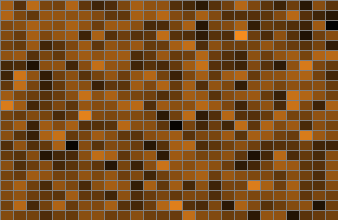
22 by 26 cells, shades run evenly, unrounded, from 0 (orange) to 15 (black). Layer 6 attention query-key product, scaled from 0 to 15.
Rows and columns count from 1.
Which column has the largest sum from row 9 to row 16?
3
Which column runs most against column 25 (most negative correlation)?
14
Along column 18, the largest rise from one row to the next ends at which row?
13
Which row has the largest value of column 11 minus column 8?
7
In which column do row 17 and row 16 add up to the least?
22
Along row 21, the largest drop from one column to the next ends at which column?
19
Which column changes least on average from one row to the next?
1
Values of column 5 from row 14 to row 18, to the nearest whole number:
3 5 11 11 8
